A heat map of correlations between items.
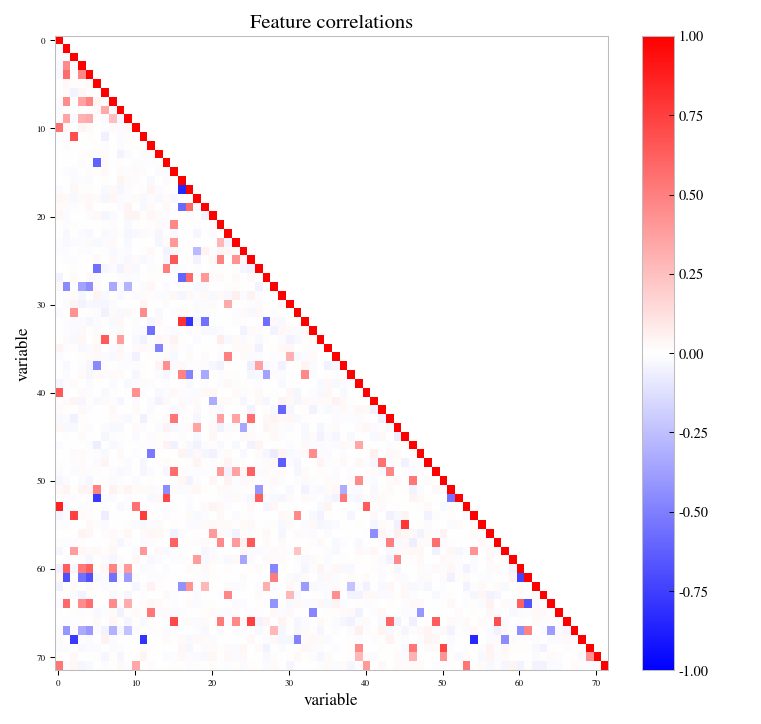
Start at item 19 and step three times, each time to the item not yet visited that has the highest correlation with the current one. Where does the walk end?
62
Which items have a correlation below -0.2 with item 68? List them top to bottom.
2, 11, 31, 54, 58
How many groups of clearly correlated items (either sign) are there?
15
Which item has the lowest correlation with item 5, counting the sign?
52
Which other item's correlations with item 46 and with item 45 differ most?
55
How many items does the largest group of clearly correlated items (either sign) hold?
10
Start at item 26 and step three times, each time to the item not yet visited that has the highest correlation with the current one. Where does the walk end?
37
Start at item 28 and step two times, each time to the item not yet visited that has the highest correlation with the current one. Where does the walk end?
67
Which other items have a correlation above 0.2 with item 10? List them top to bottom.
0, 40, 53, 71
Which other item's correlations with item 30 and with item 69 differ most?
50
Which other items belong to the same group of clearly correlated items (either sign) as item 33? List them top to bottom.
12, 47, 65
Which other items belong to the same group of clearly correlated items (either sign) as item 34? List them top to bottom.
6, 8
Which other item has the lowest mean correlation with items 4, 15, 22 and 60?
61
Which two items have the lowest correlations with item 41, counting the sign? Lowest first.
56, 20
